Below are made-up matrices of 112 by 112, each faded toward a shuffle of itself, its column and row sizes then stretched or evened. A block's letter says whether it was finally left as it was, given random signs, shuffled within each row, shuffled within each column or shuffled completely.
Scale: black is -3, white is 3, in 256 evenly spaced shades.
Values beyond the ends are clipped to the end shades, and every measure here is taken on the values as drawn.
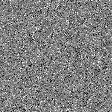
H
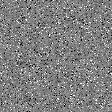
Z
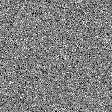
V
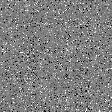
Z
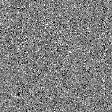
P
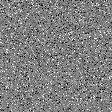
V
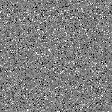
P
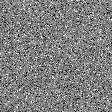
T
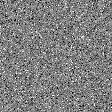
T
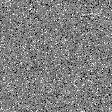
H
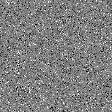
H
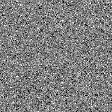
P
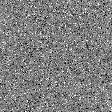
V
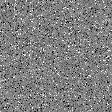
H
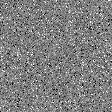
H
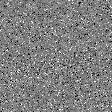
V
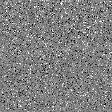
Z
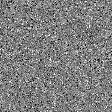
Z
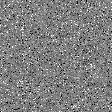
H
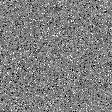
T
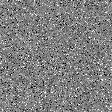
V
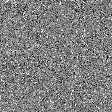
Z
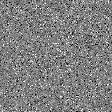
P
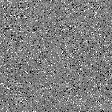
P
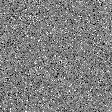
T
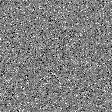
T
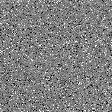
V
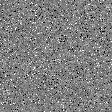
V
